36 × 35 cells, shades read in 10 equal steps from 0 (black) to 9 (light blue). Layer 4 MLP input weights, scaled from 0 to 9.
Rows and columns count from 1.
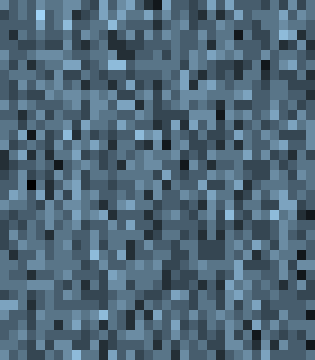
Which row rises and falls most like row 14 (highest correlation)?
19
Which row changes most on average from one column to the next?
14
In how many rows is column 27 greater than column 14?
15
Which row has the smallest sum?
5
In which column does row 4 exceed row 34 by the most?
32
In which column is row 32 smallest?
35
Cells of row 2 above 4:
20
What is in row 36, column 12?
2
